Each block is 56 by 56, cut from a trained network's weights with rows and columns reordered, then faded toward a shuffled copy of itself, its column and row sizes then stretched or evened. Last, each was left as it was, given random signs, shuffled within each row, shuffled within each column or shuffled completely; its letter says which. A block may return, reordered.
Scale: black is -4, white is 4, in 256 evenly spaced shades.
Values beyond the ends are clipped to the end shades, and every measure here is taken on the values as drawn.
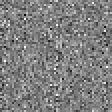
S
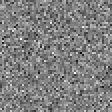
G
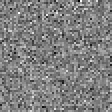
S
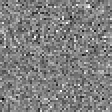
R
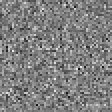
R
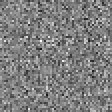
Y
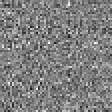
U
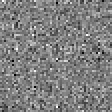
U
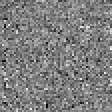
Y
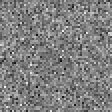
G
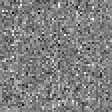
S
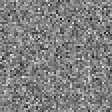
G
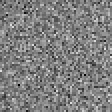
G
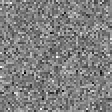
R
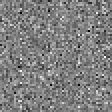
S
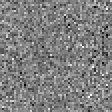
S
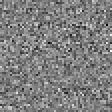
R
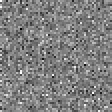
S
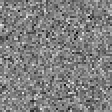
G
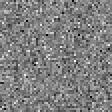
G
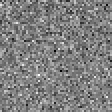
G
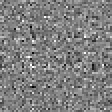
U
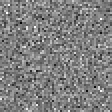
G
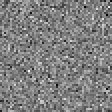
G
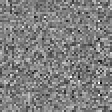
Y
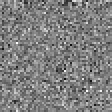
Y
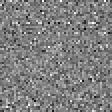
R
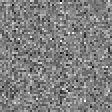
S
